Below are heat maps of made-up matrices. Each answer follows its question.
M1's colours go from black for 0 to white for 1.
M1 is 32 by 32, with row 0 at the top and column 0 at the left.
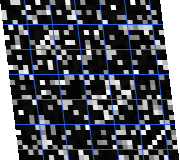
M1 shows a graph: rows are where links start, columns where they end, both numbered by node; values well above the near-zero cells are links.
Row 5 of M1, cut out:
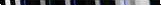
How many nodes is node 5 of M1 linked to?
12
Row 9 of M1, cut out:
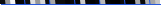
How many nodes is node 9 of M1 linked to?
12
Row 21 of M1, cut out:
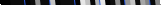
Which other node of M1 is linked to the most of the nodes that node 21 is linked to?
node 26
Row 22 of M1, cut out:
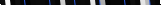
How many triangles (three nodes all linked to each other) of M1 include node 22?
2
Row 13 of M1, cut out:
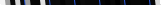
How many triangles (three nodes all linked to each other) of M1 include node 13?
4
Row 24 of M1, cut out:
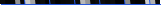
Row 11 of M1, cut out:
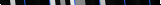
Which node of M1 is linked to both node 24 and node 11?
node 16
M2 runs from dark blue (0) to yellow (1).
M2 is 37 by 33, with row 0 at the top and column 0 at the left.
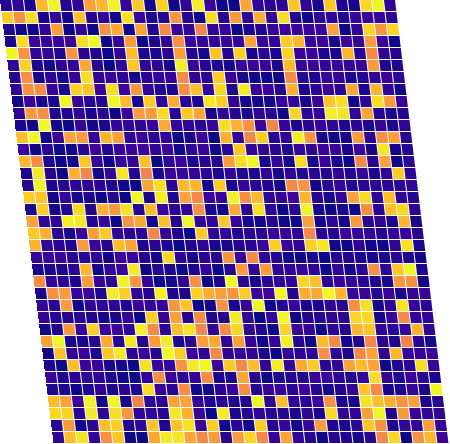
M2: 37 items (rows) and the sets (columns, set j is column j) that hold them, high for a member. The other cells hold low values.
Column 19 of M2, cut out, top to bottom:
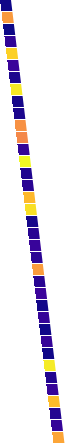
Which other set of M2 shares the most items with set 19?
17
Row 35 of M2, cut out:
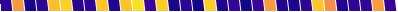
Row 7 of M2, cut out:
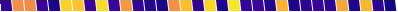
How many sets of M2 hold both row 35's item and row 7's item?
5
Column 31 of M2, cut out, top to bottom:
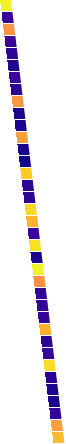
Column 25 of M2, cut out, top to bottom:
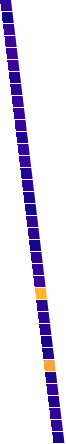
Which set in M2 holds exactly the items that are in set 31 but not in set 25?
4
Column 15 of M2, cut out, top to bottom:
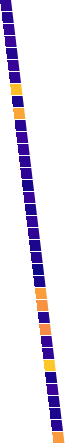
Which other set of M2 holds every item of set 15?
2
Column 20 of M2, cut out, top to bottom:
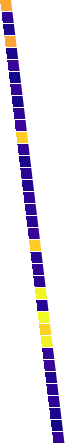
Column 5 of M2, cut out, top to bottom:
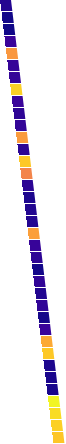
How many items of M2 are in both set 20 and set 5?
2
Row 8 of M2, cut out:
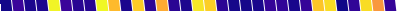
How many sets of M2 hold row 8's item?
11
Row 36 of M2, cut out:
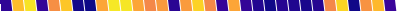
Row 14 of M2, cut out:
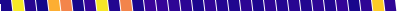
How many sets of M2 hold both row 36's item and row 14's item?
6
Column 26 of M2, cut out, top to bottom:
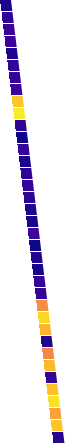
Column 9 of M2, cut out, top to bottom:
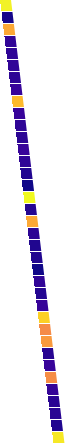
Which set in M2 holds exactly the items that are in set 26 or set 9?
27
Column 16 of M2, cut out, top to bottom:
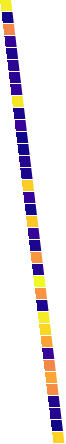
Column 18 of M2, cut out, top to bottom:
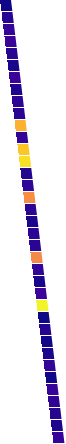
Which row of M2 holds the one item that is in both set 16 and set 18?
21
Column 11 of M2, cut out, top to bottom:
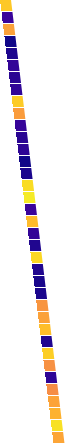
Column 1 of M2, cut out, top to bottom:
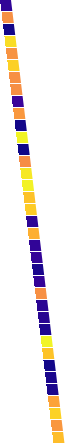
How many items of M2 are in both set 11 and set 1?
8
